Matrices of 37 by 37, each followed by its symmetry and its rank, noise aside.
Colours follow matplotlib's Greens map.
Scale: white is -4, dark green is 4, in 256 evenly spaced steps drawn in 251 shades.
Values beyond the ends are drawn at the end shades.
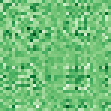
symmetric, rank six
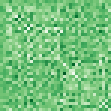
symmetric, rank six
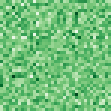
symmetric, rank seven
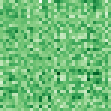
no symmetry, rank six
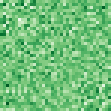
symmetric, rank seven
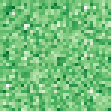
symmetric, rank eight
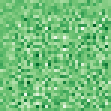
antisymmetric, rank six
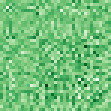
symmetric, rank seven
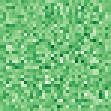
no symmetry, rank seven
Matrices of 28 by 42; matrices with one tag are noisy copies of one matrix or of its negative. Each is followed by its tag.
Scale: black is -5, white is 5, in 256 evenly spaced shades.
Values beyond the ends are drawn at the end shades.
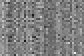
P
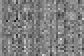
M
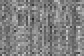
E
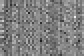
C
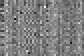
C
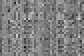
M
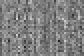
M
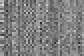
C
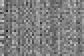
C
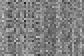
P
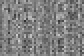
M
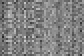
P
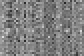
P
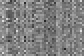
P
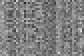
P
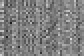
C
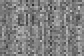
E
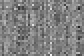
E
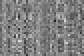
M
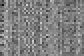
C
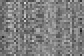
P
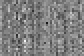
M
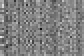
C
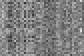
P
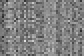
P
